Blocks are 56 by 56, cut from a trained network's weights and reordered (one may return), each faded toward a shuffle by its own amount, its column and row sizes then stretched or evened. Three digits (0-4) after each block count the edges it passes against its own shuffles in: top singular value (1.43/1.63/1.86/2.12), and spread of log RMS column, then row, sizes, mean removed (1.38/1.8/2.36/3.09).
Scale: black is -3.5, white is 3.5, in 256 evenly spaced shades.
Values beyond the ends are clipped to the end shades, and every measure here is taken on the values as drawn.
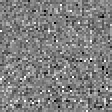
0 0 2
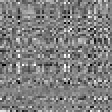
4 3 4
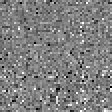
0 1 2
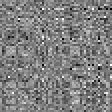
4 2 2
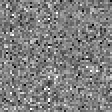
0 2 0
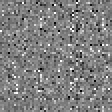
0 2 2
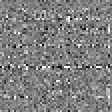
1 2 3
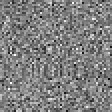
3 0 0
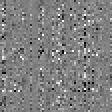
0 4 2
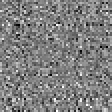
3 2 2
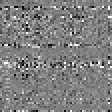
1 2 4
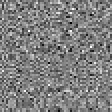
4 1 0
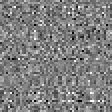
3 0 2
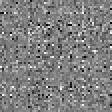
0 3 3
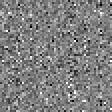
0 2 0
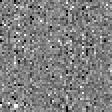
1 2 0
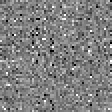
1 2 1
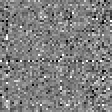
1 1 1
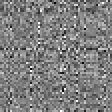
3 2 1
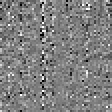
2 4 1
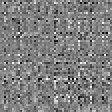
3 3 3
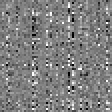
3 4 1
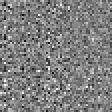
2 3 1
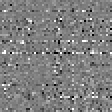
1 2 3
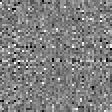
3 3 1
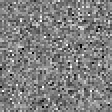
0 0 0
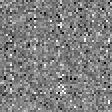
0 2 0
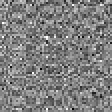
4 0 2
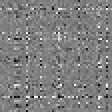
3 3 3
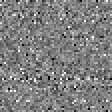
1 0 2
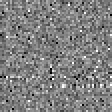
1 0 1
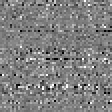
0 1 4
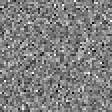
0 0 0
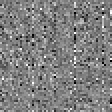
1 3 1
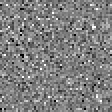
1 0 2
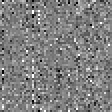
2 3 0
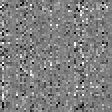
0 4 1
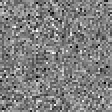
1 1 1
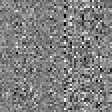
4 3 2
